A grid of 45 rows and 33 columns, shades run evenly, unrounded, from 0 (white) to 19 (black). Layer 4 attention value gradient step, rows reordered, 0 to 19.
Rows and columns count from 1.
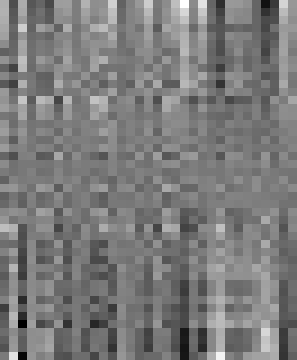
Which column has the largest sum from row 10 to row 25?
25
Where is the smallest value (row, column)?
1, 21
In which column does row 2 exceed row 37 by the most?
30
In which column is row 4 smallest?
3
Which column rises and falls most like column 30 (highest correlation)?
4
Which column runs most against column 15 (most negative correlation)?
18
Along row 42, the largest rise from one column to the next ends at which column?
32
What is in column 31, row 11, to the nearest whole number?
12
